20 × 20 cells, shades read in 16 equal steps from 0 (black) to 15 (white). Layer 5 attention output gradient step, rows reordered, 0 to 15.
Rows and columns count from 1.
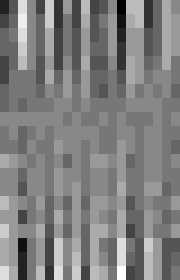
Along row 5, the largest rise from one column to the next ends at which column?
15
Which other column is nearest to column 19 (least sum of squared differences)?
16
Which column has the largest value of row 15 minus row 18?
3
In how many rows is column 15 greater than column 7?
7
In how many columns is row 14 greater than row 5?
10
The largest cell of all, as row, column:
20, 14
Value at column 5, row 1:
4
